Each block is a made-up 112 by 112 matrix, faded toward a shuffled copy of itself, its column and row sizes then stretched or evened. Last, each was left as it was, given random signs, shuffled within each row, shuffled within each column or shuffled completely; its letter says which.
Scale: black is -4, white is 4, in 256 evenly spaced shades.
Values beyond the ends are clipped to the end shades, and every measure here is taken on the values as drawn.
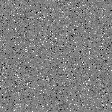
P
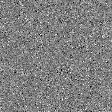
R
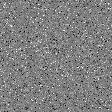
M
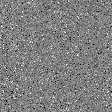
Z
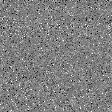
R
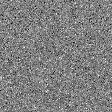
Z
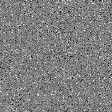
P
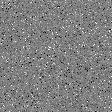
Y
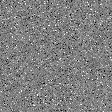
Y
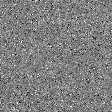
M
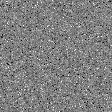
M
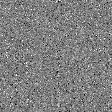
Z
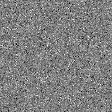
R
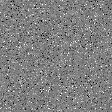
R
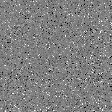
P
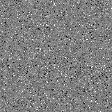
R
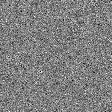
M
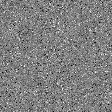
R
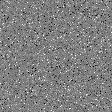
Y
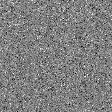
Z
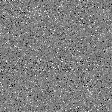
M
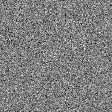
R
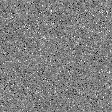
M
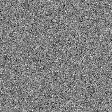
Z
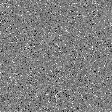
R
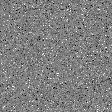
Y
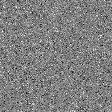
Z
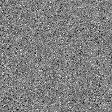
Z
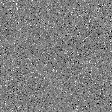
Z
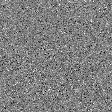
M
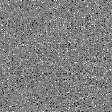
P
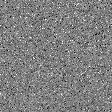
M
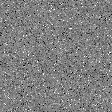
Y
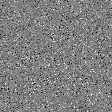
M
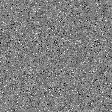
M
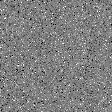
Z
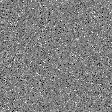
Z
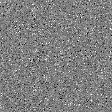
P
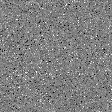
M
